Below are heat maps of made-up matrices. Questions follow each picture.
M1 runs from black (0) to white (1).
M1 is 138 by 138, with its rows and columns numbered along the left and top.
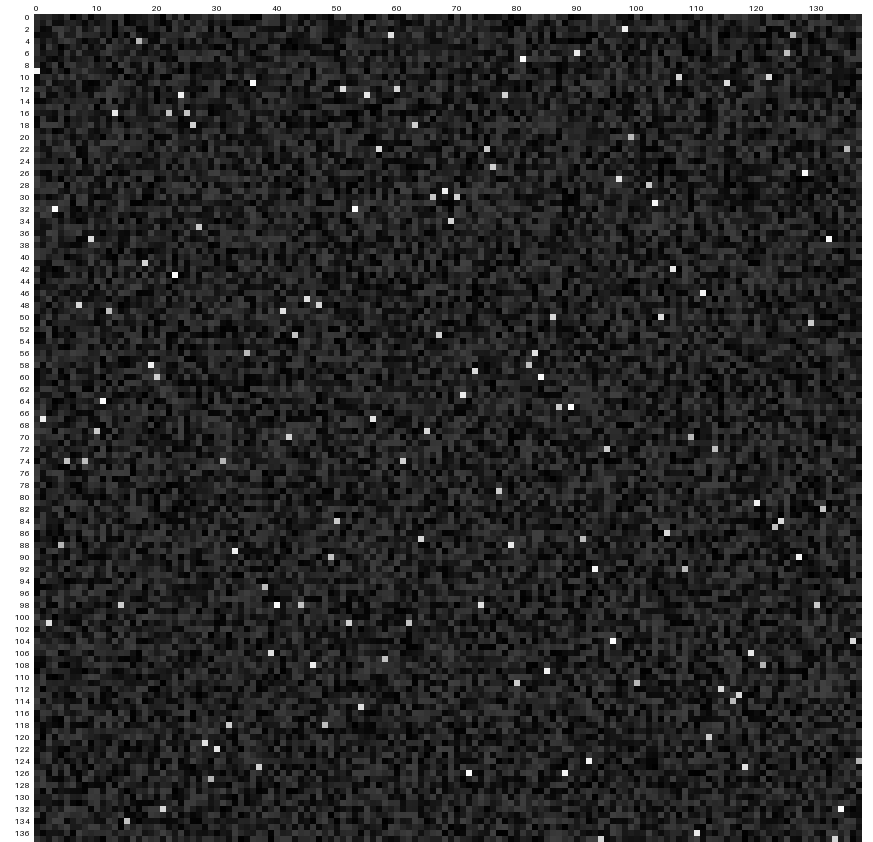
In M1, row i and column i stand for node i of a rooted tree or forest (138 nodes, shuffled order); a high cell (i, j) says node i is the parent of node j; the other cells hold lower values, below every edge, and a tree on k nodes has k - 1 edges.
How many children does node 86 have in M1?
1
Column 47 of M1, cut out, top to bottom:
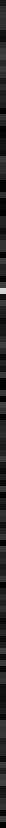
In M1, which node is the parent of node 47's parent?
118
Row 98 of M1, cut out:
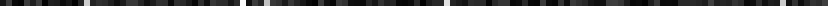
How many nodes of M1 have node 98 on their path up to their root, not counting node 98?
10
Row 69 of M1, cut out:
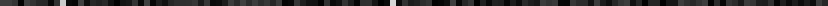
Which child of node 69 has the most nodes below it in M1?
10
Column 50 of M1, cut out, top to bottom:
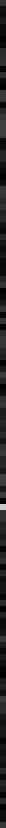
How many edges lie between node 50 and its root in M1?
6
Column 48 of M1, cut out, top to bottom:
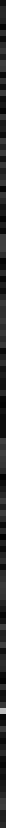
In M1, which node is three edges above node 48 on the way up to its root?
6
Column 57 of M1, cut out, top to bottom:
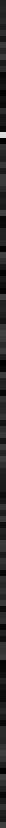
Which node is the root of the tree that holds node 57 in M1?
16
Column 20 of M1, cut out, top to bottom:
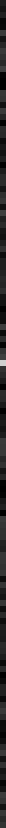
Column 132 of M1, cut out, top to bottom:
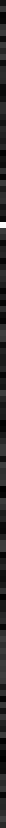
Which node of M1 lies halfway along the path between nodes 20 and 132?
90
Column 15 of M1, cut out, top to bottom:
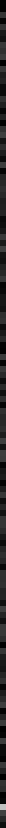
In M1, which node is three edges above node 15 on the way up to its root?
37
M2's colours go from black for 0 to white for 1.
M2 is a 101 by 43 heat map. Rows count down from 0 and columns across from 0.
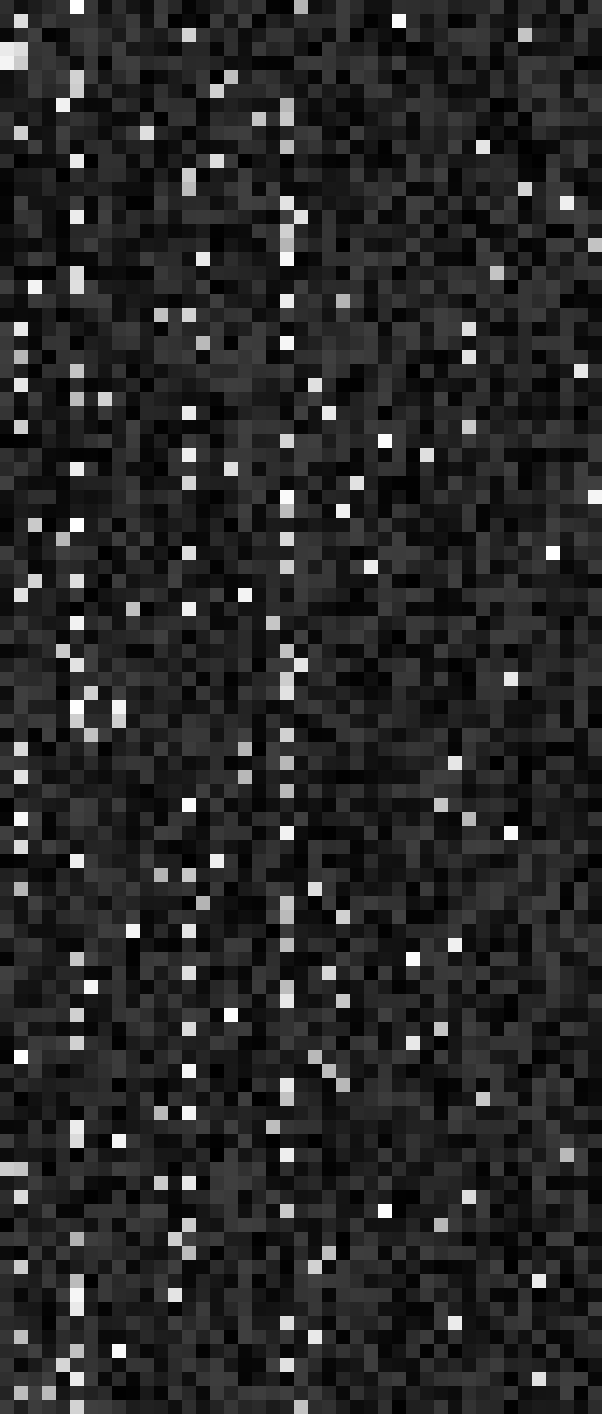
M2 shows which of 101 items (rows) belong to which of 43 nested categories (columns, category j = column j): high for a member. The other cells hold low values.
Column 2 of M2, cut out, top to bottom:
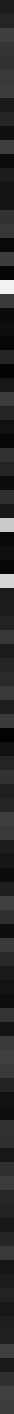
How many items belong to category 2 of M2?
3
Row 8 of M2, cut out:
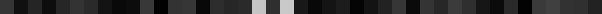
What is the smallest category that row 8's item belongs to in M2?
18
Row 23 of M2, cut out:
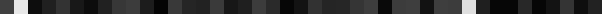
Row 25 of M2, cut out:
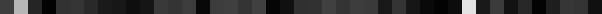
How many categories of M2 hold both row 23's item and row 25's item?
2
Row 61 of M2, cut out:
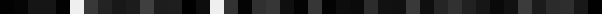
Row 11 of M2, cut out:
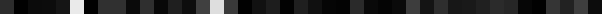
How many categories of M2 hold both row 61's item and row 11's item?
2
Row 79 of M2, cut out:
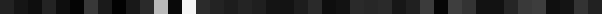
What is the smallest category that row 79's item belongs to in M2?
11
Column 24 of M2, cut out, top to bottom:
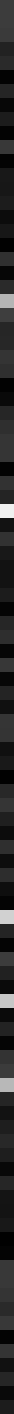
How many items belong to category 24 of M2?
5
